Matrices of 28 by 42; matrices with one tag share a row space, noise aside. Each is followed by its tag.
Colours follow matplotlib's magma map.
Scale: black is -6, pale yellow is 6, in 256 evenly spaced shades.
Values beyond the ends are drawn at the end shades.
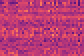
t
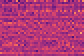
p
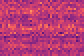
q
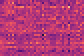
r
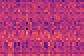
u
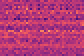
u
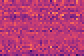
q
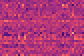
p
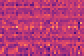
t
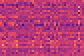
t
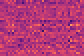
r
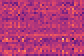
p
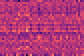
u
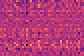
u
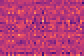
r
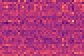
p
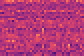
r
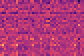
t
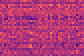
q
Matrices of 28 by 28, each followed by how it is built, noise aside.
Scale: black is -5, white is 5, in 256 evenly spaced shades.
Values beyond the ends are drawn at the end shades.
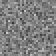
noise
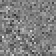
lower triangular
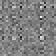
low rank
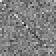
diagonal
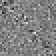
block diagonal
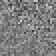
upper triangular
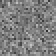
noise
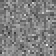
noise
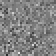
lower triangular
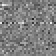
uneven rows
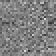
low rank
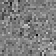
block diagonal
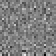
low rank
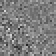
lower triangular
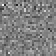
uneven rows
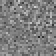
upper triangular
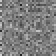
low rank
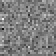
low rank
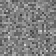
noise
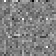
uneven rows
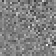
upper triangular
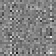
low rank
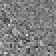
lower triangular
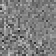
lower triangular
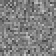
noise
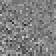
lower triangular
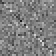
diagonal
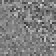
upper triangular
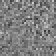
upper triangular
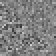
lower triangular
